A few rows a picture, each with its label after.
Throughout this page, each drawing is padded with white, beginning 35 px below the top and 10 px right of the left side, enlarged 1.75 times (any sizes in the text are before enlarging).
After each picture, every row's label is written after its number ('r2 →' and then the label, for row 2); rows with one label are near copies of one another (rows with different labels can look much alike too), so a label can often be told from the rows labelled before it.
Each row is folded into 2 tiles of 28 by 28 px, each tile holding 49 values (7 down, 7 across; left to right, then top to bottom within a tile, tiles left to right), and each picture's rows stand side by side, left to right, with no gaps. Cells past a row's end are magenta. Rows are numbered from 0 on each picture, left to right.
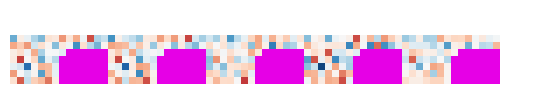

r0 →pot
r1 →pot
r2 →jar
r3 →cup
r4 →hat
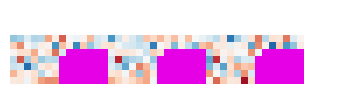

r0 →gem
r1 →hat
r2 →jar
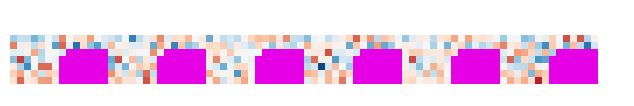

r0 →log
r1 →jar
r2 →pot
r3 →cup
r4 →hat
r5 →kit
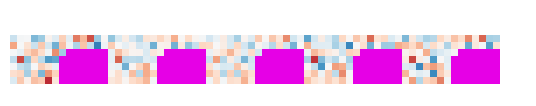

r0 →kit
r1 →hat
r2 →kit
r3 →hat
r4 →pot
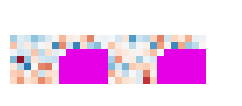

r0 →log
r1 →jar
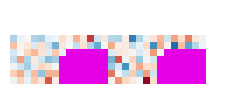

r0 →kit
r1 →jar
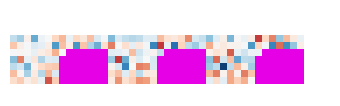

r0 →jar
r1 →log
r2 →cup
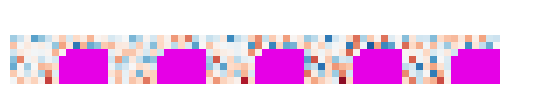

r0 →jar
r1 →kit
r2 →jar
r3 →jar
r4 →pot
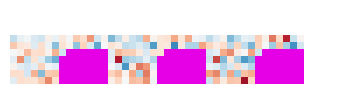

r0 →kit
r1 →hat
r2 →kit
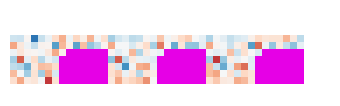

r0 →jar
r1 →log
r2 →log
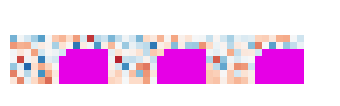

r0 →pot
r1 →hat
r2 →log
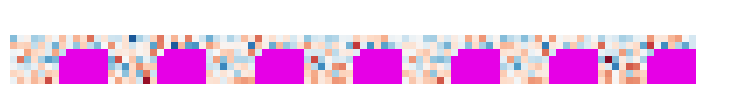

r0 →kit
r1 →jar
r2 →gem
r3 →log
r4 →kit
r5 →gem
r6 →log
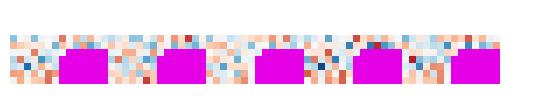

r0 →cup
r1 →kit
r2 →pot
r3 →cup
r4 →hat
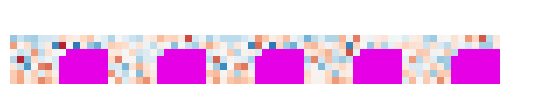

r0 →log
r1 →pot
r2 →log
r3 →gem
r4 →kit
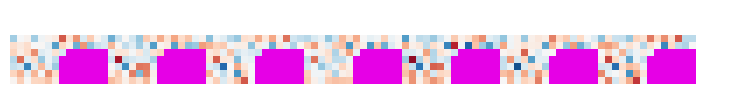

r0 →cup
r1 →hat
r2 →pot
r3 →gem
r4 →log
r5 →cup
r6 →pot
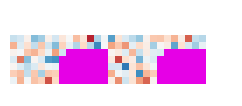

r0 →kit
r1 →pot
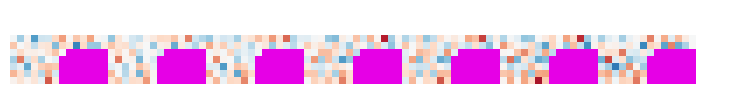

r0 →jar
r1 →pot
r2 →pot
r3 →kit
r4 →kit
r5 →kit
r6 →cup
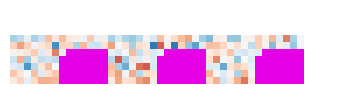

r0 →gem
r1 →log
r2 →pot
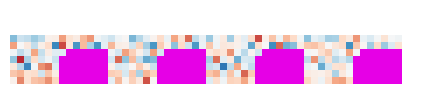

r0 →log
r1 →kit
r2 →cup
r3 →gem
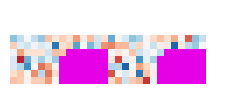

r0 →hat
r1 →pot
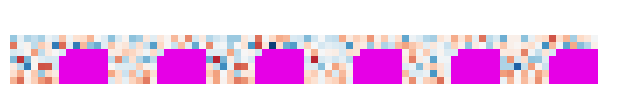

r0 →log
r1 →kit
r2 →log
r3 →hat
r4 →pot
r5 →cup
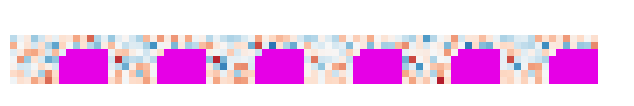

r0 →kit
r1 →hat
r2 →log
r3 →hat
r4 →jar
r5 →hat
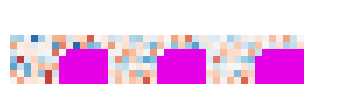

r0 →jar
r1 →kit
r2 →kit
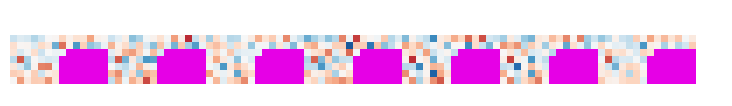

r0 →log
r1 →kit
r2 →pot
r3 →gem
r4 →pot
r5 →pot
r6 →hat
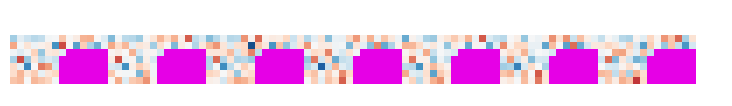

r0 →log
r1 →pot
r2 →gem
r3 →cup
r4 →pot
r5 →cup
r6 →kit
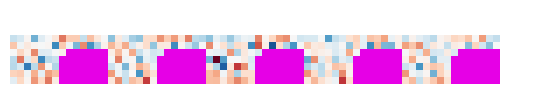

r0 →cup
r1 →pot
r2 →log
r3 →jar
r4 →pot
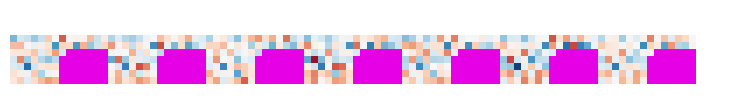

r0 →gem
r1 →log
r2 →pot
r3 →log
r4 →gem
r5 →cup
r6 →cup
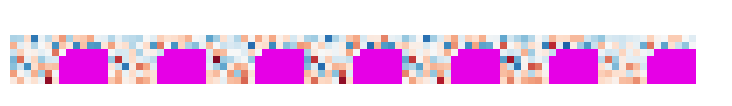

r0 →jar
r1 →log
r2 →hat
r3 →jar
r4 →jar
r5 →log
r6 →log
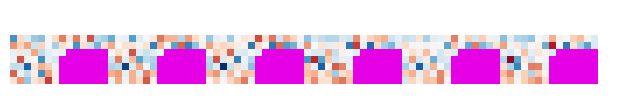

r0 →pot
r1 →cup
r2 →cup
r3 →log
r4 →cup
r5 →log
